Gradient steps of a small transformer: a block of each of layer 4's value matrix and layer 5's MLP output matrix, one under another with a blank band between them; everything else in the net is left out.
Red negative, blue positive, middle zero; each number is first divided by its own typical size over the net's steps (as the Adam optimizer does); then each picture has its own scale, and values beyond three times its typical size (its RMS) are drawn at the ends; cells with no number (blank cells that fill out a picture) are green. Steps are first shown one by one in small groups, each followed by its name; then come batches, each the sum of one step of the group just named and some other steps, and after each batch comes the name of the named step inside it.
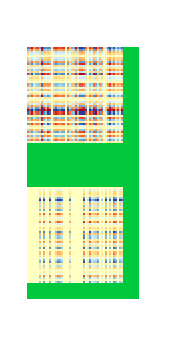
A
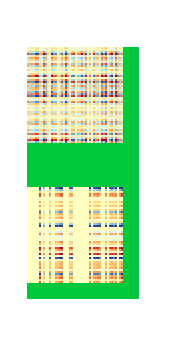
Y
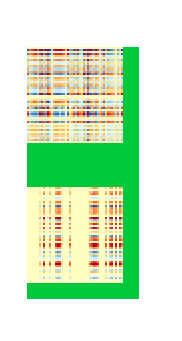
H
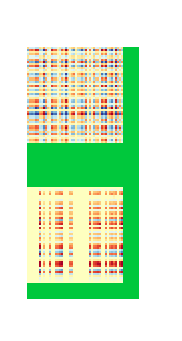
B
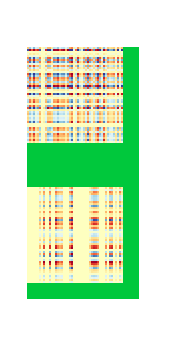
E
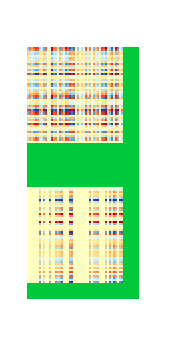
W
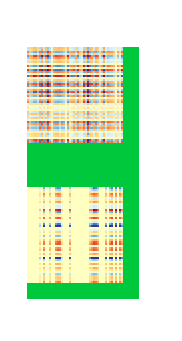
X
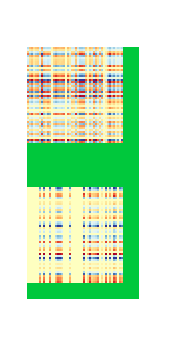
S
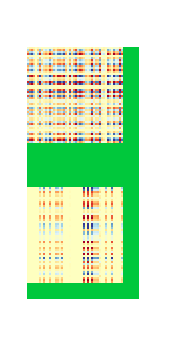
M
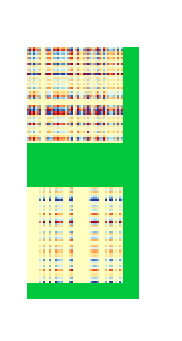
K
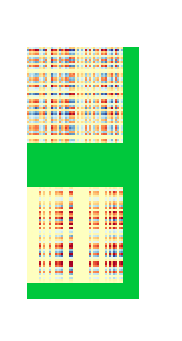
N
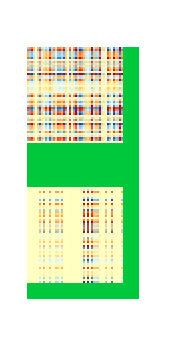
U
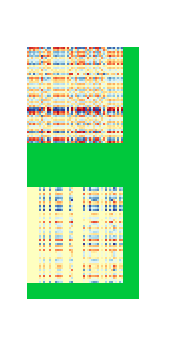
K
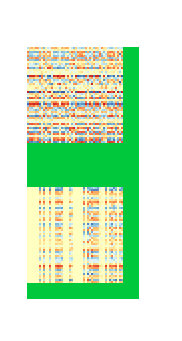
M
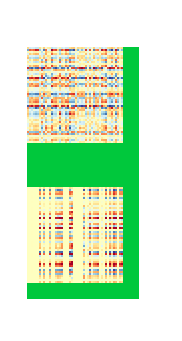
N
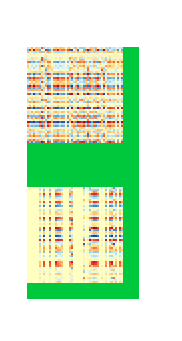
E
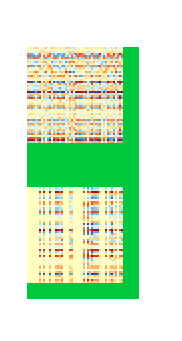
M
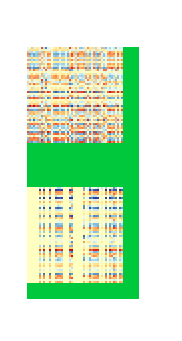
S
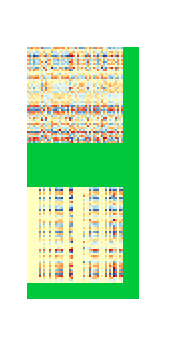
A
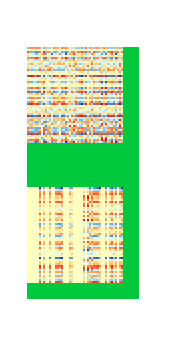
Y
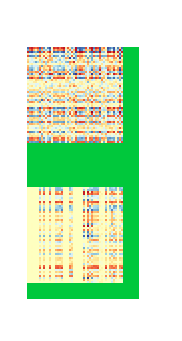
U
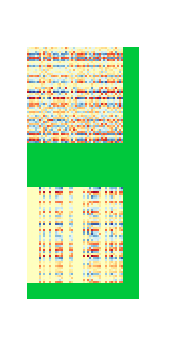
Y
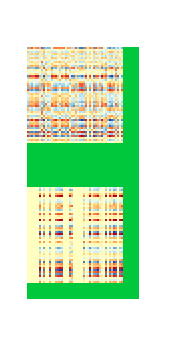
A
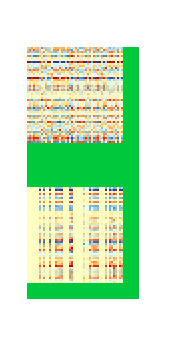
E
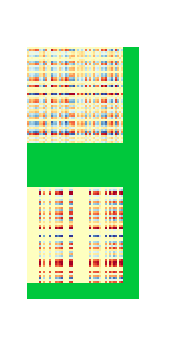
N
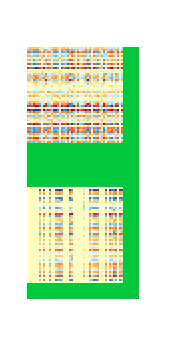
W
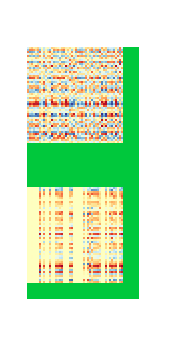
B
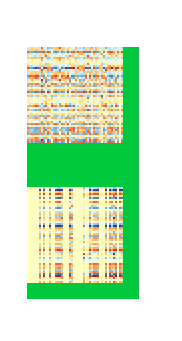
S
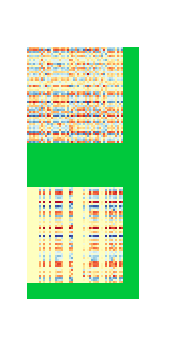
H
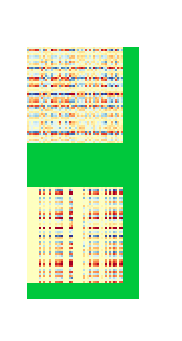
N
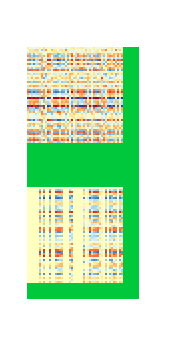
B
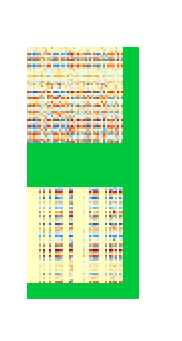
X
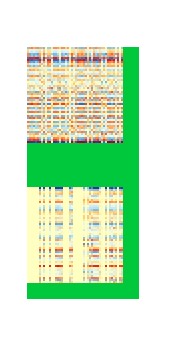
Y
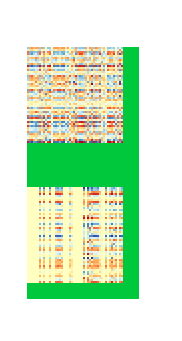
M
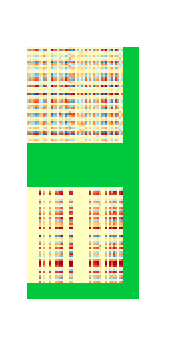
N
